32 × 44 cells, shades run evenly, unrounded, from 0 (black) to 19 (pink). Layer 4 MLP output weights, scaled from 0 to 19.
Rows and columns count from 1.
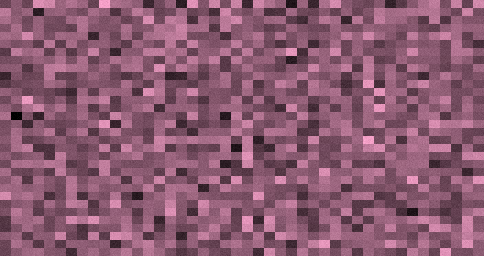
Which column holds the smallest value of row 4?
20
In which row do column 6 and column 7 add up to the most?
9
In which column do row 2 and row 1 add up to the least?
29
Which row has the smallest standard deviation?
4
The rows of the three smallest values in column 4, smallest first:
2, 15, 19
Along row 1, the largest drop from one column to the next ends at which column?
23
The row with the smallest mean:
10
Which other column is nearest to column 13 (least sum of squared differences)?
6
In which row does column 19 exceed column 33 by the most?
26
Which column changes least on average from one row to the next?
42
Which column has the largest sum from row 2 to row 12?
34
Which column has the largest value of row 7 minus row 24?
27
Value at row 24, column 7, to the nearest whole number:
14
